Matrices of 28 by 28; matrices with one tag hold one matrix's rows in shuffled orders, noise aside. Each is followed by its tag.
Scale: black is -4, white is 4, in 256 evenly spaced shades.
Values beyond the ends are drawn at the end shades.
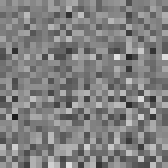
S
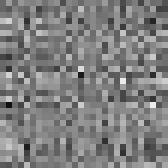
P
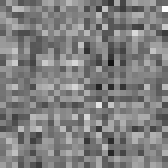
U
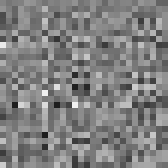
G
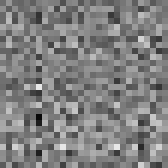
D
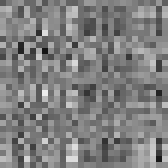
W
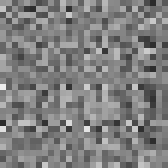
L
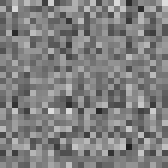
S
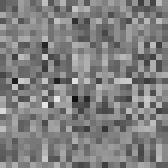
G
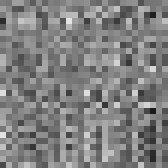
L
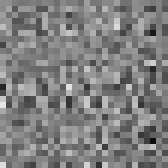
L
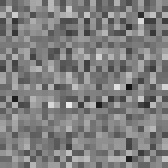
S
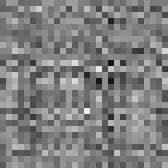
U
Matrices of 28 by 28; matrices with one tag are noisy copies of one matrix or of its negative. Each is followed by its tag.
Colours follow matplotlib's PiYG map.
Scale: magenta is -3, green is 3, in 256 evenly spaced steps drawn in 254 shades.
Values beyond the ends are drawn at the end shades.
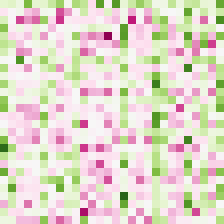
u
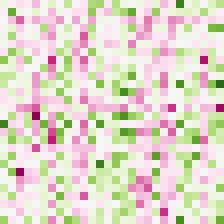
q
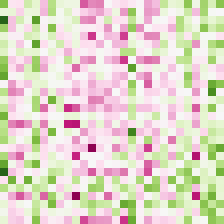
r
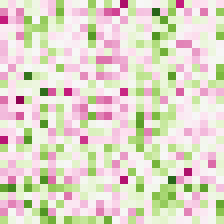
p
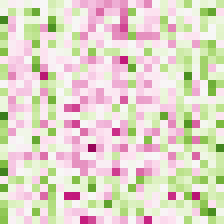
r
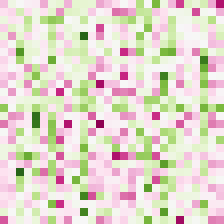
q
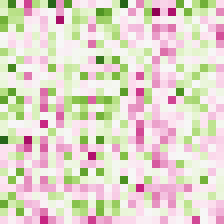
p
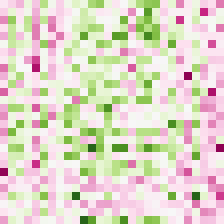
r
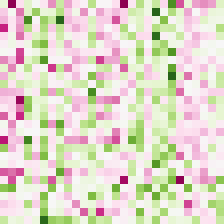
p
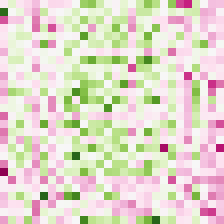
r
